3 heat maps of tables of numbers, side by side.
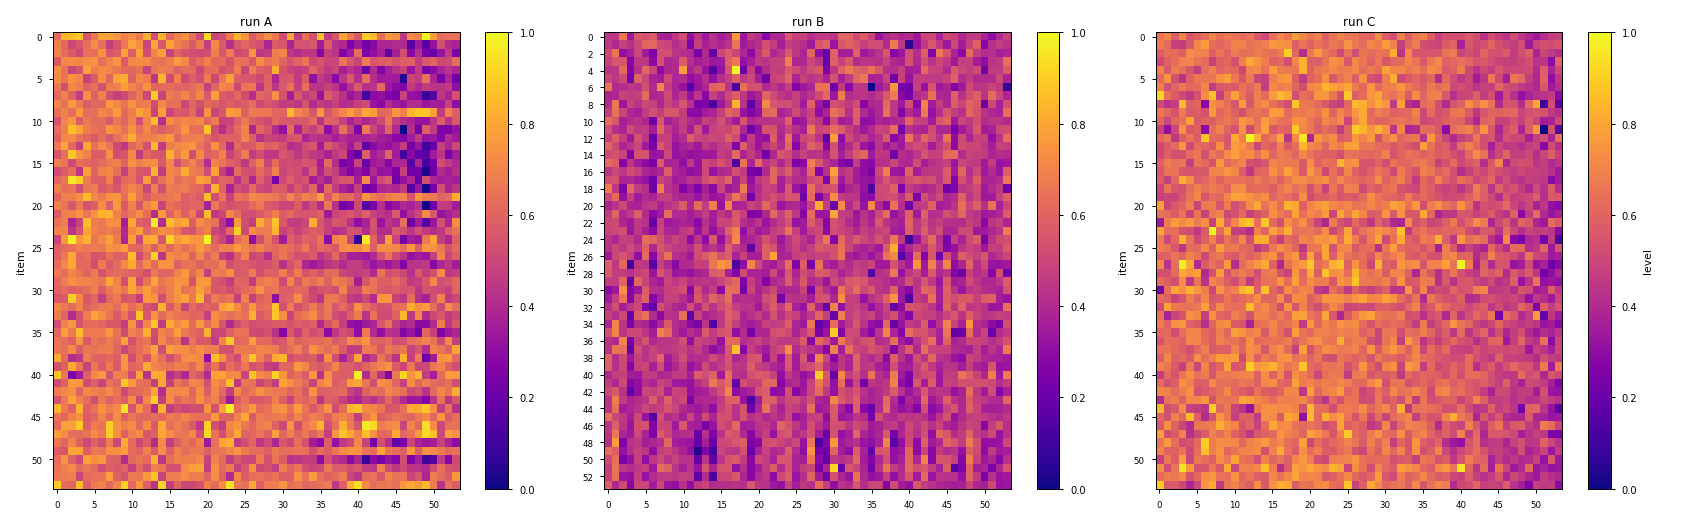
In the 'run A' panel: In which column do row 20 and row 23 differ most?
49
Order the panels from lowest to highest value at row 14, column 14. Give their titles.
run B, run A, run C
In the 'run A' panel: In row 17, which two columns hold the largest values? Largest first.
2, 3
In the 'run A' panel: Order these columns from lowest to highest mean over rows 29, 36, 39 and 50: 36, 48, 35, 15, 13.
48, 35, 36, 15, 13
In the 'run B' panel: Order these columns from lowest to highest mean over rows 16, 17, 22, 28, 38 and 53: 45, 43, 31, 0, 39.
39, 31, 45, 43, 0
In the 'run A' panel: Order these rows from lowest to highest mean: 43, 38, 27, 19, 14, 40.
14, 27, 43, 38, 40, 19
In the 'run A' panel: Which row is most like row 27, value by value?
12
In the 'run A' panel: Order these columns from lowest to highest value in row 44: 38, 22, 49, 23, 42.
38, 42, 22, 49, 23
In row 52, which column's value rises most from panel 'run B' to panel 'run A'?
12
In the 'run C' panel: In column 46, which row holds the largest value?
24
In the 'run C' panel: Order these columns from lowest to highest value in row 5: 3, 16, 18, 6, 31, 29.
3, 29, 18, 6, 16, 31
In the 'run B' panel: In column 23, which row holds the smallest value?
31
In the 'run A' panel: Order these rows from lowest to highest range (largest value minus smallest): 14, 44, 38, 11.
44, 38, 14, 11
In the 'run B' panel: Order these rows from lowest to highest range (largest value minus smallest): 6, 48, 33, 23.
23, 33, 48, 6
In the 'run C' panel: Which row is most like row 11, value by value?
8
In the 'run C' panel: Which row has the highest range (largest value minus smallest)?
11
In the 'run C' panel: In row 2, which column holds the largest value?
17
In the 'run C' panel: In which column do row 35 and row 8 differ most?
50
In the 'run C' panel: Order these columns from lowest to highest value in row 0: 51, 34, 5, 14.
51, 14, 5, 34
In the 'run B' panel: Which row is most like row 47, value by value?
2
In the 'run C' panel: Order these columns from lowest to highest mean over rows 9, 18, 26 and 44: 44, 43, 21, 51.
51, 43, 44, 21
